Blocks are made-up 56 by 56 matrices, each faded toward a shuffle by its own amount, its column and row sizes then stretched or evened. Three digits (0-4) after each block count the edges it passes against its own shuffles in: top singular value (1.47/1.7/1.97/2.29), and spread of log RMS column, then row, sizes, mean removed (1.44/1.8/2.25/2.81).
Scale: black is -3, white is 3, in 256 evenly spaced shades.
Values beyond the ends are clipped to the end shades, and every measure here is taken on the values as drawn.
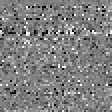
1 0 4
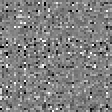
0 3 3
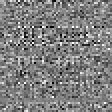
3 1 4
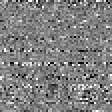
1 0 4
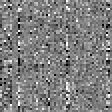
3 4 0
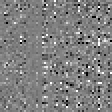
1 4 2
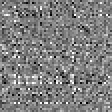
3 2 3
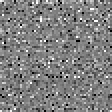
1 0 2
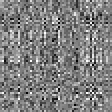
4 4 2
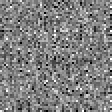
0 3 0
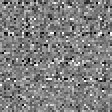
1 0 3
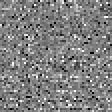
1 0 2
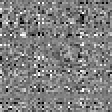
2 3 4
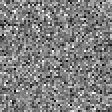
0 0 0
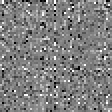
2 3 2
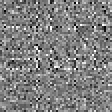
3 2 2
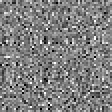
2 0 1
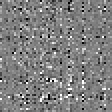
1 4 3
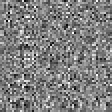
3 2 1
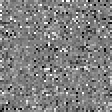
1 2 3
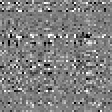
3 3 4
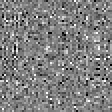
3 2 2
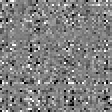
1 3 4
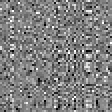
4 3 0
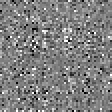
1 2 3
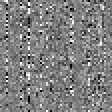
1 4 0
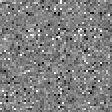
0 0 2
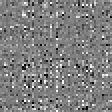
0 4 4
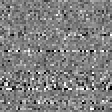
2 1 4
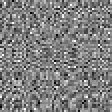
4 1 0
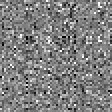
3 2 1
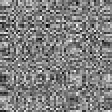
4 1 1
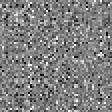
3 2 0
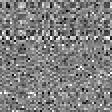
4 0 2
